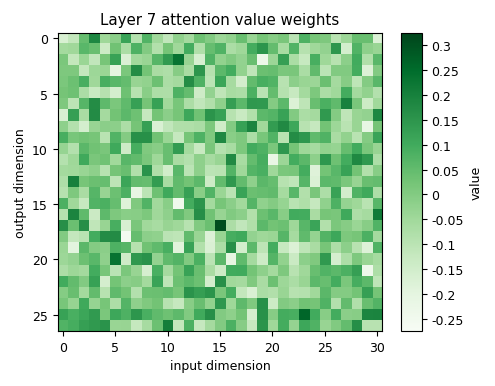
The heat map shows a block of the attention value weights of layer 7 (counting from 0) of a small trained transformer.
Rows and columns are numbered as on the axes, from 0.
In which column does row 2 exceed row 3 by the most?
5
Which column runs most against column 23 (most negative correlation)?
18
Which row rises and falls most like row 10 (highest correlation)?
2
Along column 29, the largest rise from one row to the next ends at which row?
22
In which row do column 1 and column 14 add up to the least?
19
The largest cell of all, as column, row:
15, 17
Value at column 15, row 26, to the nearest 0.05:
0
